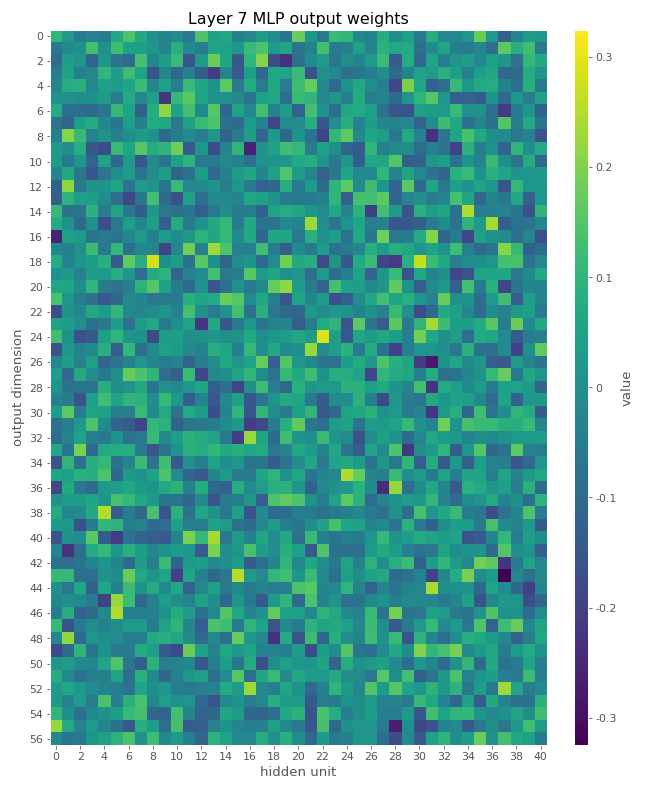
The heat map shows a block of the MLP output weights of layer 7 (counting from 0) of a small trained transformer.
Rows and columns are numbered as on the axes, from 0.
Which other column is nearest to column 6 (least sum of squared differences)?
20
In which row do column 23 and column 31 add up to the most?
23
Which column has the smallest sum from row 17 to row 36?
10
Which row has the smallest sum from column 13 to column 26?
38
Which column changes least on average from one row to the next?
25
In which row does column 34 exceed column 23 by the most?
43
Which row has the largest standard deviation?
18
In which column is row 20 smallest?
37
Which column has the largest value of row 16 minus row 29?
27
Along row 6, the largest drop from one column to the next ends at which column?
14
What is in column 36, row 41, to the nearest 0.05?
-0.1
